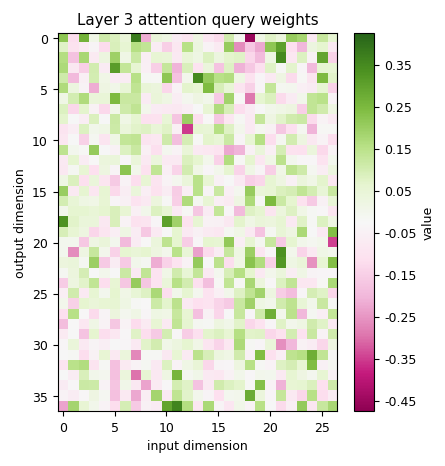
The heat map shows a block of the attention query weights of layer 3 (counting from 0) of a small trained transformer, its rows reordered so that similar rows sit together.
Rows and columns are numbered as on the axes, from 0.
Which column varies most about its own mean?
18
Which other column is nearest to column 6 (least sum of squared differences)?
4
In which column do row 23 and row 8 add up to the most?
12
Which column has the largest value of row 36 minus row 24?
14
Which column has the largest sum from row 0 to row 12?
7
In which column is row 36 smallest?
0
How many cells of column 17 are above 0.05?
11
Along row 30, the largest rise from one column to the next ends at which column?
17
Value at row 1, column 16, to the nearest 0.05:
0.2
